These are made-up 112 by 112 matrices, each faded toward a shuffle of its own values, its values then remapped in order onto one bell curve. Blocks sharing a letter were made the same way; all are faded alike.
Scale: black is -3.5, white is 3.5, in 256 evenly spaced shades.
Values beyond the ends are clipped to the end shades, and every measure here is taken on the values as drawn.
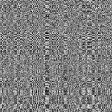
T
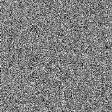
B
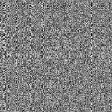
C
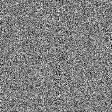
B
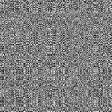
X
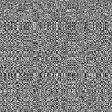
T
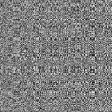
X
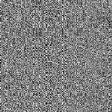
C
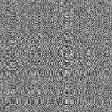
X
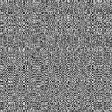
X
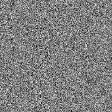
B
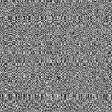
T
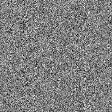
B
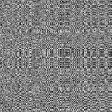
T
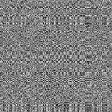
T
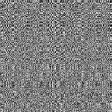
X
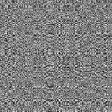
X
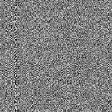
C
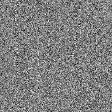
B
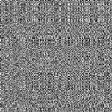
X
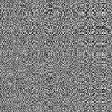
X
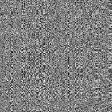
C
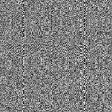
C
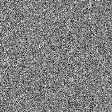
B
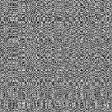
T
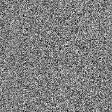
B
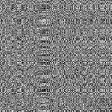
T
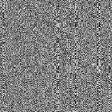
C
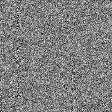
B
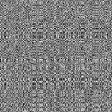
T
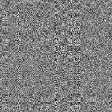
C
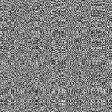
X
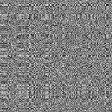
T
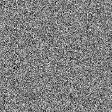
B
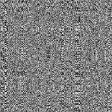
C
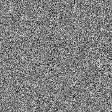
B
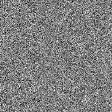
B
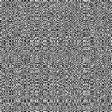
T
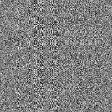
C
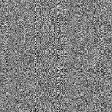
C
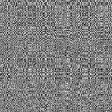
T
